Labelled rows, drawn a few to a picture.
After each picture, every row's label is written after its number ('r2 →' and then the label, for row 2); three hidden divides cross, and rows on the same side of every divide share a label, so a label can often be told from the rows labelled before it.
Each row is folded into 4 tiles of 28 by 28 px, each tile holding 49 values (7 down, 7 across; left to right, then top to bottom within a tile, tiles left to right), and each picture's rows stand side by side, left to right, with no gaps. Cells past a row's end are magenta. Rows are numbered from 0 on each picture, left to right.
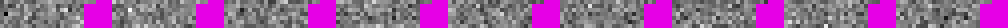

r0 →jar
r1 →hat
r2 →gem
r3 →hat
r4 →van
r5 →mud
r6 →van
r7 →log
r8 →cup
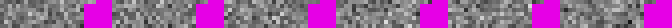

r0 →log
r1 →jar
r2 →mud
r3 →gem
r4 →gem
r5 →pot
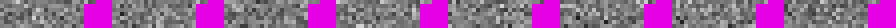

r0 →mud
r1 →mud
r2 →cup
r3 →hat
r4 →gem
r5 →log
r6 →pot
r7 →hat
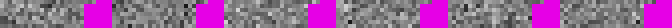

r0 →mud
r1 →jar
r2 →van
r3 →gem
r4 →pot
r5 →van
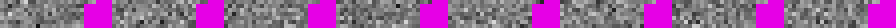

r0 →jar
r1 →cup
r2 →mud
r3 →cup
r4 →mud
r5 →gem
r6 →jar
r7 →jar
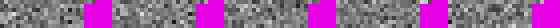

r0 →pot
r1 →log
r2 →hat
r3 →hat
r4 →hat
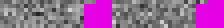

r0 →van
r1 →gem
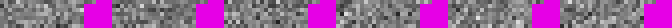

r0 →pot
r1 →cup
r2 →jar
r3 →jar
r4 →cup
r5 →mud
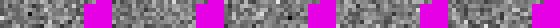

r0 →pot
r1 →pot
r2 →hat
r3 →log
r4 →gem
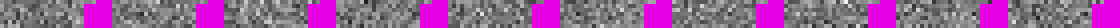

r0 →gem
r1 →mud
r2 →hat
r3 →gem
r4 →mud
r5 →log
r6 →hat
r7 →log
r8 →gem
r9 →pot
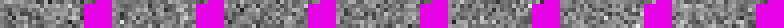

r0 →mud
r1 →van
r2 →van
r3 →mud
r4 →van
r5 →jar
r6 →cup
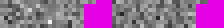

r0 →pot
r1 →mud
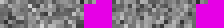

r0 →cup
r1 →pot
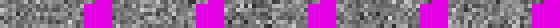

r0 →cup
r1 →mud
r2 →van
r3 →van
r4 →van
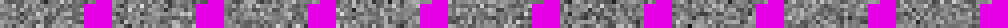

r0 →log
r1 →hat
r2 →log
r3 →gem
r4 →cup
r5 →van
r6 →jar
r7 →hat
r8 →van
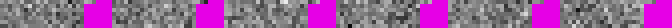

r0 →hat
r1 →van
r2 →gem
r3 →hat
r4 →cup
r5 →gem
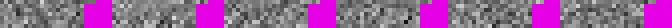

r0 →gem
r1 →cup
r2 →jar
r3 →pot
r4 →log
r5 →van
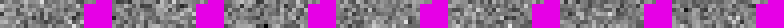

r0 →log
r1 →log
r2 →pot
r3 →cup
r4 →hat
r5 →cup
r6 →pot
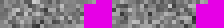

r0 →jar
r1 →mud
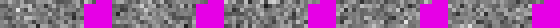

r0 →hat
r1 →hat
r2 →hat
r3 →cup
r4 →mud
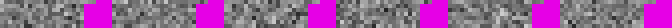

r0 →log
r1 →hat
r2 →pot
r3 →jar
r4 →pot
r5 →jar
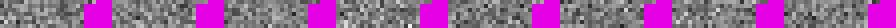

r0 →jar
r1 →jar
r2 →mud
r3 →log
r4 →cup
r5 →gem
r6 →pot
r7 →jar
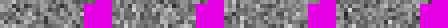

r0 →van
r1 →pot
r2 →van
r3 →van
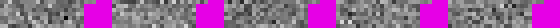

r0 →cup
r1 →log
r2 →cup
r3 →hat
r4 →hat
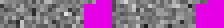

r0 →jar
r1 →pot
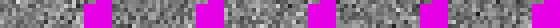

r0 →pot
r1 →jar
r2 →cup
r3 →pot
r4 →pot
